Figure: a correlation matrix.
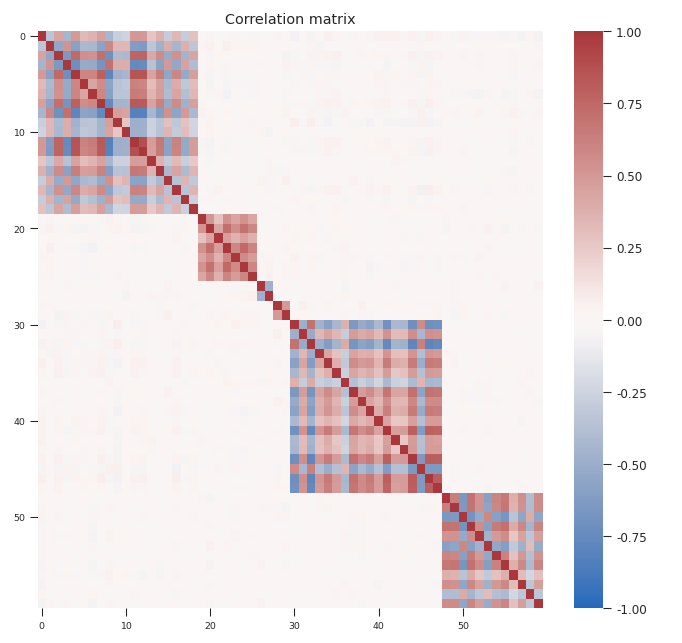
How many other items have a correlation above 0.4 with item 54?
7
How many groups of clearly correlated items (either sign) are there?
6
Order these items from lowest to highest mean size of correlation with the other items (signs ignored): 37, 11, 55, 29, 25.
29, 25, 55, 37, 11
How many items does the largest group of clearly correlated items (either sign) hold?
19
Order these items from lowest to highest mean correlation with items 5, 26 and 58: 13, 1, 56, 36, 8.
8, 1, 56, 36, 13
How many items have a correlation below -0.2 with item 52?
3
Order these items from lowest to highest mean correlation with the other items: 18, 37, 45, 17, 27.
45, 17, 27, 18, 37
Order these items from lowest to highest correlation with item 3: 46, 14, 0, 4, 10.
4, 14, 0, 46, 10
